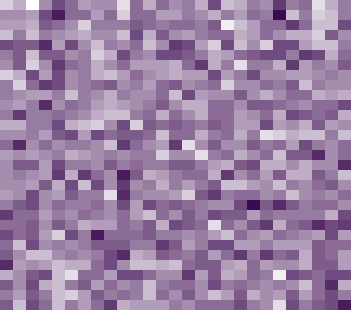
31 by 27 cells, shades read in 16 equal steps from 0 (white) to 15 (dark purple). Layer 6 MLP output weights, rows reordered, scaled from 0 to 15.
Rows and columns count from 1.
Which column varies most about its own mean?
22
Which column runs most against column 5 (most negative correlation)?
26
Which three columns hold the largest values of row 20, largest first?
10, 17, 3
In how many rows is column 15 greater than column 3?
16
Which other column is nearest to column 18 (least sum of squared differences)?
7
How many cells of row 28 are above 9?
10
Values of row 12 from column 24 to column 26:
10 9 10
